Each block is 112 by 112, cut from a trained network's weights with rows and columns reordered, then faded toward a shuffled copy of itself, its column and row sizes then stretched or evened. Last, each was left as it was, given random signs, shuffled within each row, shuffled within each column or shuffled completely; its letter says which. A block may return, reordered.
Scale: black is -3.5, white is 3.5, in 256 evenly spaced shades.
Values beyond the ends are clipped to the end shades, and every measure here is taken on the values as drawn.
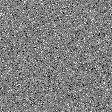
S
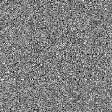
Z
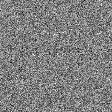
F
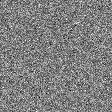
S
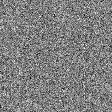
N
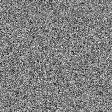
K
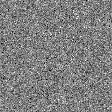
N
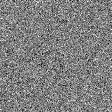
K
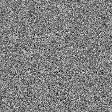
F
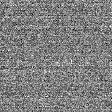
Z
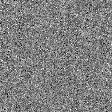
N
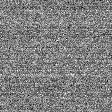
K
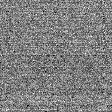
Z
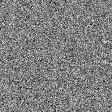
K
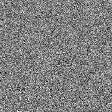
Z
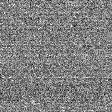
Z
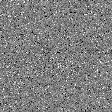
K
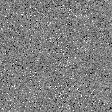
N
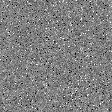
N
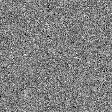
N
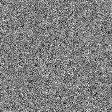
F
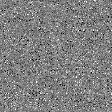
Z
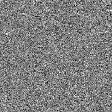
Z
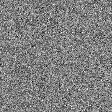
K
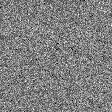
S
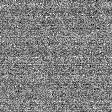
K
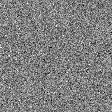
K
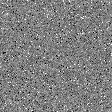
S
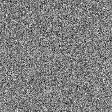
N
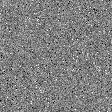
S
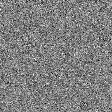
K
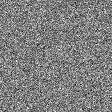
S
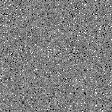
Z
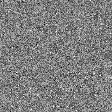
F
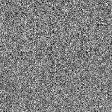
Z
